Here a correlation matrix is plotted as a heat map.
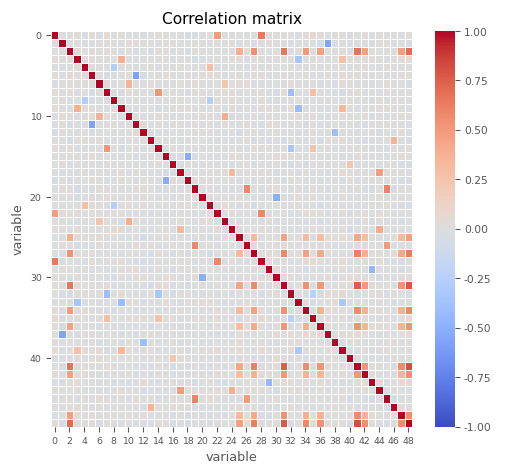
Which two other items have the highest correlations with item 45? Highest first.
19, 26
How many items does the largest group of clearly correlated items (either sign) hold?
10
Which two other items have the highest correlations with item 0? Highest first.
28, 22
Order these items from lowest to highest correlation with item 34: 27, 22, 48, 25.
22, 25, 27, 48
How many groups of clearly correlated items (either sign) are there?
16
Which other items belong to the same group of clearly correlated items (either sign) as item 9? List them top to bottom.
3, 33, 39
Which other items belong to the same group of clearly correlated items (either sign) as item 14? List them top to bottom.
7, 32, 35
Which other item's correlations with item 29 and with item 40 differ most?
43
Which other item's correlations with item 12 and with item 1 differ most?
37
